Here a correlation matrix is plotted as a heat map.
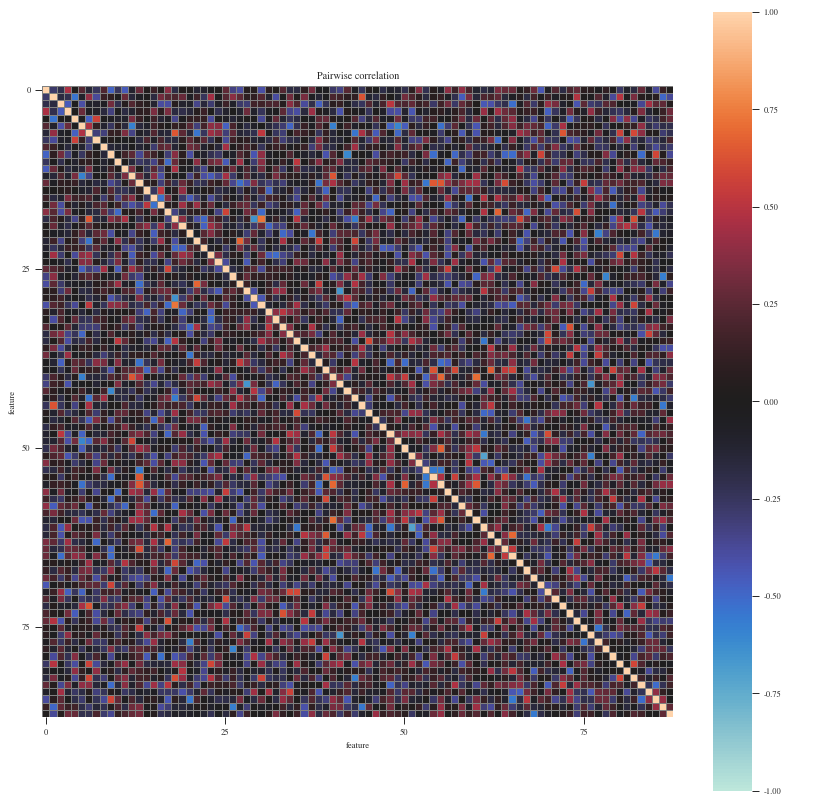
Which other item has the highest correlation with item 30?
18
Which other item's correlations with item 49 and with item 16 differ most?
12
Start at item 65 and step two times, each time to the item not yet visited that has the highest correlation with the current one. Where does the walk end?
39
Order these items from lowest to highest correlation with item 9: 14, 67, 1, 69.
1, 14, 67, 69
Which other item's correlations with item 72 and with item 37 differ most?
33
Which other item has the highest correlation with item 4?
7
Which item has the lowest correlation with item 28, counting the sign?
41
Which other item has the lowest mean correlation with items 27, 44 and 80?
58
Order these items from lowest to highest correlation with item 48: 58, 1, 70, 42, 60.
42, 1, 58, 60, 70
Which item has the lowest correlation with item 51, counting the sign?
61
